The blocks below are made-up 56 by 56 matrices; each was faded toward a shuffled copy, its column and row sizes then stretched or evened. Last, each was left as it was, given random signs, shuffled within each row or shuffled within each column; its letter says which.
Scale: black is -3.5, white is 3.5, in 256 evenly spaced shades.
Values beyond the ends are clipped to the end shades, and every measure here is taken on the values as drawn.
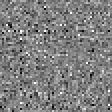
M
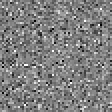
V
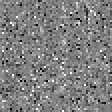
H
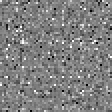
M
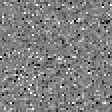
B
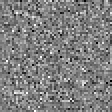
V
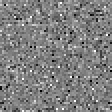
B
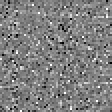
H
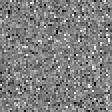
H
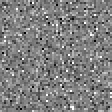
H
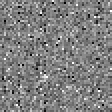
H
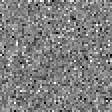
B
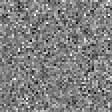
H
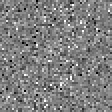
H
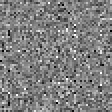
M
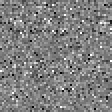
B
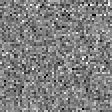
B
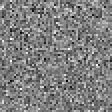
M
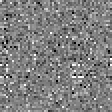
V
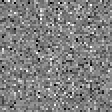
H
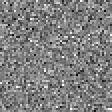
B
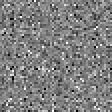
V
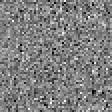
H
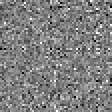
V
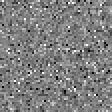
B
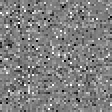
V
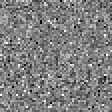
B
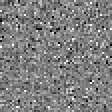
V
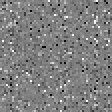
H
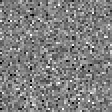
H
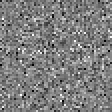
M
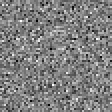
B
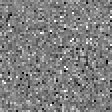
H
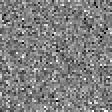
H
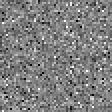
H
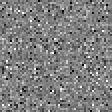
V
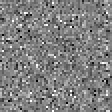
V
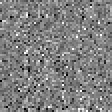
V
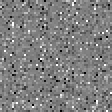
H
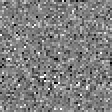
B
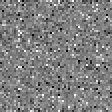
M
